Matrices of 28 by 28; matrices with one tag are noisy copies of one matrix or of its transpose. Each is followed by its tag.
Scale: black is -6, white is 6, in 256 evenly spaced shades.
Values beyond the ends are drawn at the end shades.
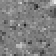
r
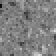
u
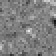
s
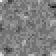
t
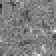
u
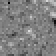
s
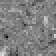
r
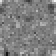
t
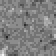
r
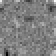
t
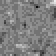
r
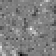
s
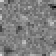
t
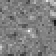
s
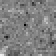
r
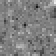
r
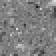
r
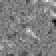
s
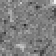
r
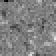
u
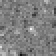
s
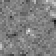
s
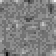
t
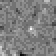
s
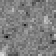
r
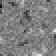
u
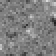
s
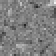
r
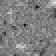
r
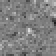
s
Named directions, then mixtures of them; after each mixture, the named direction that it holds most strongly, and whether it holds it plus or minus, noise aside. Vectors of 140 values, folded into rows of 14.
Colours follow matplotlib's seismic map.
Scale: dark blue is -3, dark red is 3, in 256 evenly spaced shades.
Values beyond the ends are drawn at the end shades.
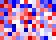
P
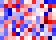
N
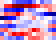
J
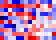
J, plus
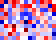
P, minus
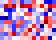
N, plus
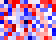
P, minus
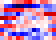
J, minus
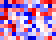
P, minus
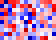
P, minus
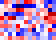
J, minus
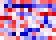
J, minus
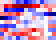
J, plus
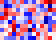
N, minus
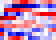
J, minus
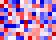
P, plus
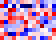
P, plus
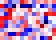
N, minus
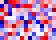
P, minus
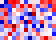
P, minus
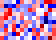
N, minus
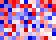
P, minus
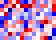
P, minus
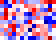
N, minus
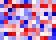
P, minus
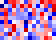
P, minus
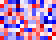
N, minus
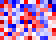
P, plus
